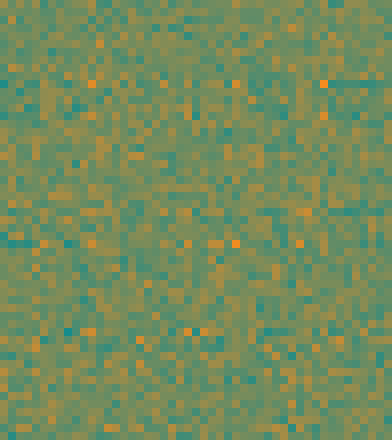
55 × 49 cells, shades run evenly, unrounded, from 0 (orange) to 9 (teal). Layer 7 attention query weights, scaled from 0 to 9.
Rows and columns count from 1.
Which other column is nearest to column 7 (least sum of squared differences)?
27
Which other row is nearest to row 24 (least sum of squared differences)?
37
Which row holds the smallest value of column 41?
11
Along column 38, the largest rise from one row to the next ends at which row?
32
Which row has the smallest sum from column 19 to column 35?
31
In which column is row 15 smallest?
41
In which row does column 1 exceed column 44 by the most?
30
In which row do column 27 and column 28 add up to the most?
44
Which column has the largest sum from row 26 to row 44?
48
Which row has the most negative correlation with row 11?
47
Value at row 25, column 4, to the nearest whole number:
5
